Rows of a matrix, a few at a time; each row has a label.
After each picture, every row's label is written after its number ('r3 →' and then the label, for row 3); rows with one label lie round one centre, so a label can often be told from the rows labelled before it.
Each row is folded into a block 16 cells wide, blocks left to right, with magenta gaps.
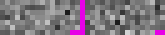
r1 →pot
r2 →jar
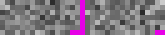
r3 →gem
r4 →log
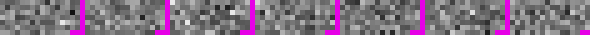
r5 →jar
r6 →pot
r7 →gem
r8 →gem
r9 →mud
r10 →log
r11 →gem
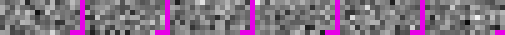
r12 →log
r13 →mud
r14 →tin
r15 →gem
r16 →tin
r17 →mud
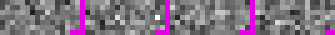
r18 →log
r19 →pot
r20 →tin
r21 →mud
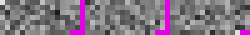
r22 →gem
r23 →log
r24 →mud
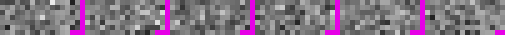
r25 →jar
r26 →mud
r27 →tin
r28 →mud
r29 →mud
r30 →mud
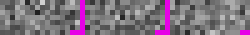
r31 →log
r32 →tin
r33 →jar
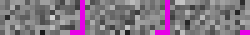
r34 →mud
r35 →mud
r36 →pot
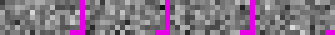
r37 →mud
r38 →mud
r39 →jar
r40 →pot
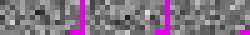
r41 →log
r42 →gem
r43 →tin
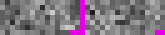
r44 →tin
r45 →gem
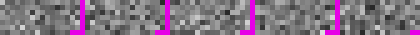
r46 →gem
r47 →tin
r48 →log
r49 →mud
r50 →log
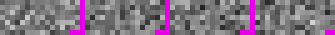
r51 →jar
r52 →tin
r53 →pot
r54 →jar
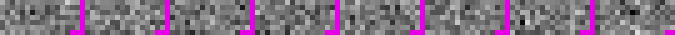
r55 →gem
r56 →pot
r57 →pot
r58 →mud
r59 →gem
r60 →tin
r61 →gem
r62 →log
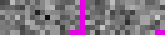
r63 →log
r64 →mud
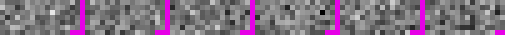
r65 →tin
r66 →pot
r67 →log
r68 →pot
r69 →mud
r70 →jar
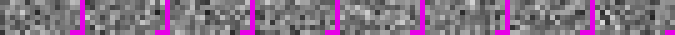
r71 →log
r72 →jar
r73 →log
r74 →pot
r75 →jar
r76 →log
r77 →tin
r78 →gem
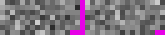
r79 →gem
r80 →tin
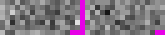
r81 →gem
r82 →gem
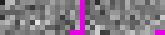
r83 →pot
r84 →jar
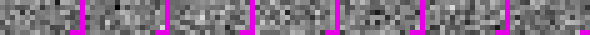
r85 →gem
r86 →pot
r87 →tin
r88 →gem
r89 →log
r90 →mud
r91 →mud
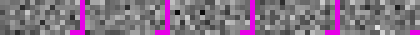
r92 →jar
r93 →pot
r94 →gem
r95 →jar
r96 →log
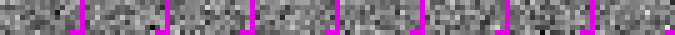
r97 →gem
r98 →mud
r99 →log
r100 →pot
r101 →gem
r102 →tin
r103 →mud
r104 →tin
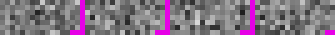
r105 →log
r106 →mud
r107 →jar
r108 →mud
